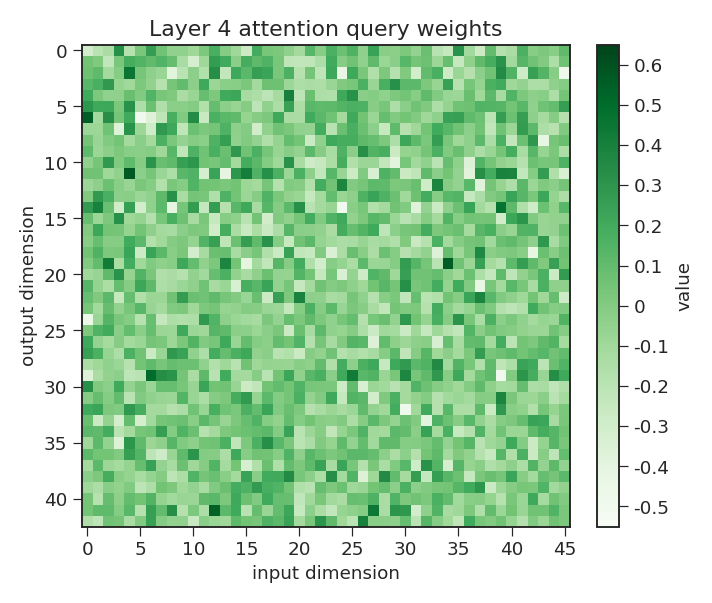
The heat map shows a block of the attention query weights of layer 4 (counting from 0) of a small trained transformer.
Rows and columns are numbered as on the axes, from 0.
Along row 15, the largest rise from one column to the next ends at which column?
40
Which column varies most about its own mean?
39
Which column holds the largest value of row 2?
4
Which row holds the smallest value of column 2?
1
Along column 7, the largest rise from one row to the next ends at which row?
7
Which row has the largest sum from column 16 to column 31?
29
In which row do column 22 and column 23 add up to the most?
42
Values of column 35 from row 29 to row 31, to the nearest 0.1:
0.2 -0.1 -0.1
